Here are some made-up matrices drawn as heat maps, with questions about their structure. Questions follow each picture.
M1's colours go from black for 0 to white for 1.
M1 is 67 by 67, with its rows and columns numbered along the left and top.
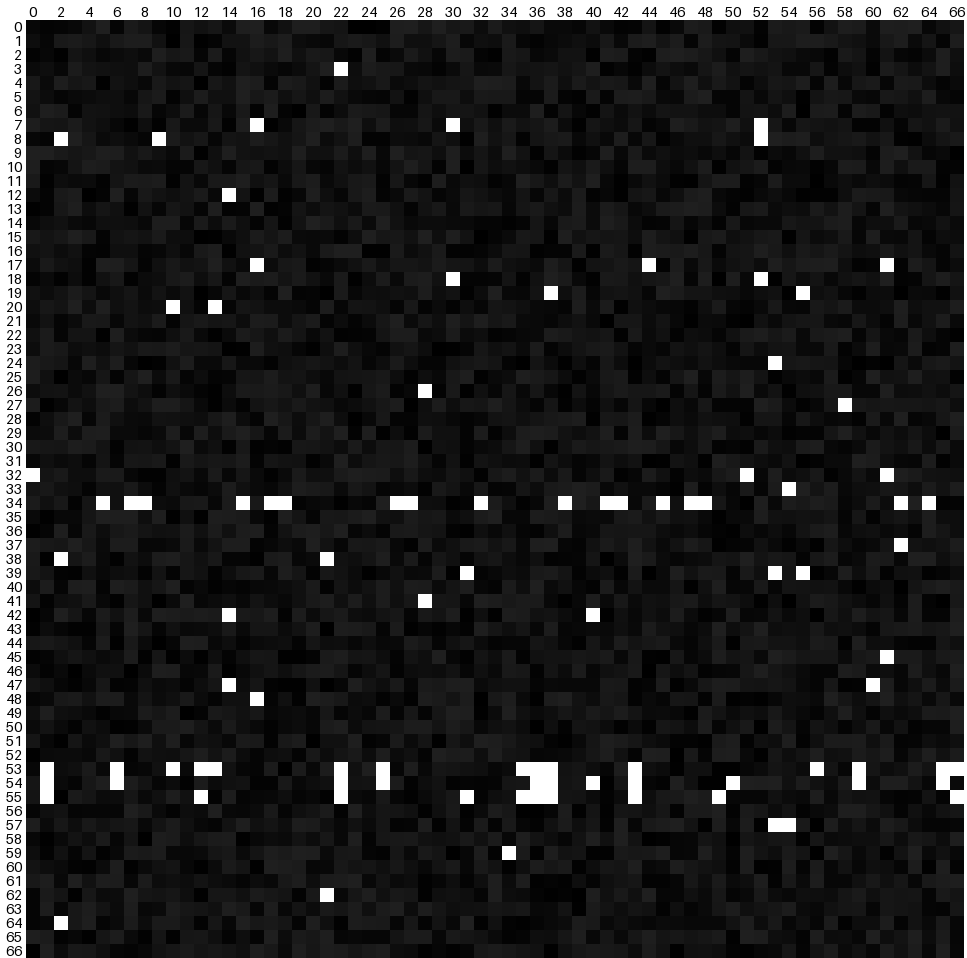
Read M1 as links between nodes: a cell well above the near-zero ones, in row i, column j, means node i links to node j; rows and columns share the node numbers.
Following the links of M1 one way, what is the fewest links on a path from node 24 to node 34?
3
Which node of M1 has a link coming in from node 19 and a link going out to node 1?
node 55
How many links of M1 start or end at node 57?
2
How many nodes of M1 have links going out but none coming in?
7
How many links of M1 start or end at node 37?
5
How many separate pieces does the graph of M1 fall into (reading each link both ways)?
7
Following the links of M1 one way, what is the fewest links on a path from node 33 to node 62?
3
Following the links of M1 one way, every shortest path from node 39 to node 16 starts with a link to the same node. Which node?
node 53
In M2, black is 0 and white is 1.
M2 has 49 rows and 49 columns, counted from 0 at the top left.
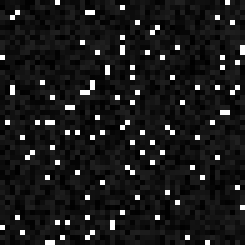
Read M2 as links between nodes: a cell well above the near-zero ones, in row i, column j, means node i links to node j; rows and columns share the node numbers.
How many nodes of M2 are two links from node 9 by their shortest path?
7
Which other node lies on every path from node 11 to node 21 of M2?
node 13
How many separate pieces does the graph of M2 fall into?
3
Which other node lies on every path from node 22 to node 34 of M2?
node 26
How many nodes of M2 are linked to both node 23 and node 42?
0
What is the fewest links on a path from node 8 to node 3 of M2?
4
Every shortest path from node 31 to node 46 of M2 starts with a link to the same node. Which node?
node 43
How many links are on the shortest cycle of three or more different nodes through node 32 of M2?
7
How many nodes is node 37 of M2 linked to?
1
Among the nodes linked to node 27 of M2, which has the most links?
node 18
